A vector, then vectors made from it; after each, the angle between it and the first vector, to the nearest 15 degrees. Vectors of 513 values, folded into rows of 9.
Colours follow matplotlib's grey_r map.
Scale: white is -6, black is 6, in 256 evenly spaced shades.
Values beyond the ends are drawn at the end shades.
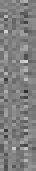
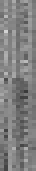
45 degrees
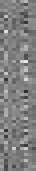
15 degrees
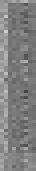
45 degrees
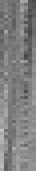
60 degrees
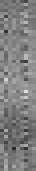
150 degrees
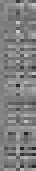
90 degrees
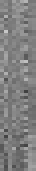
30 degrees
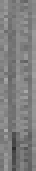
120 degrees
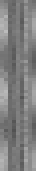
75 degrees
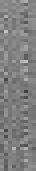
15 degrees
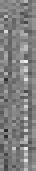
30 degrees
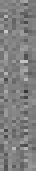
15 degrees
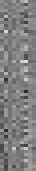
15 degrees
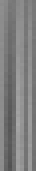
90 degrees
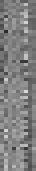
150 degrees
